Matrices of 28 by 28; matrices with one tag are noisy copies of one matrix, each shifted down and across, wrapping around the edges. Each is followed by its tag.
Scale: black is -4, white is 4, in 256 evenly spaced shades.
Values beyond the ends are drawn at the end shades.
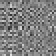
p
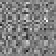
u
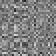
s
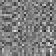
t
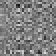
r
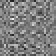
r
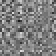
u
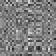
s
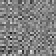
p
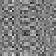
t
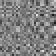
u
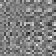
r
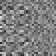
r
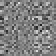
r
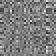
s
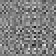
p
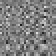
u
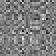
t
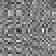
s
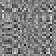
t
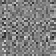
p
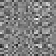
r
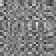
t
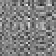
t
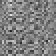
r
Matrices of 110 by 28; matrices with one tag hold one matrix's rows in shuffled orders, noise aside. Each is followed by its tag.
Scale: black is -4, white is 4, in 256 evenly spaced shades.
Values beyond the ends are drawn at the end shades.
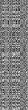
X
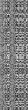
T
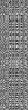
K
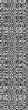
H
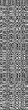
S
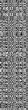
H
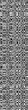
S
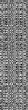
H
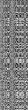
T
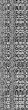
T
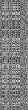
X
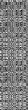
H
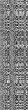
T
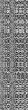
T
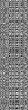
K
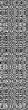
H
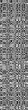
S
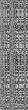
T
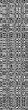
S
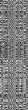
H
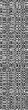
S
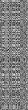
X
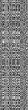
X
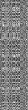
X
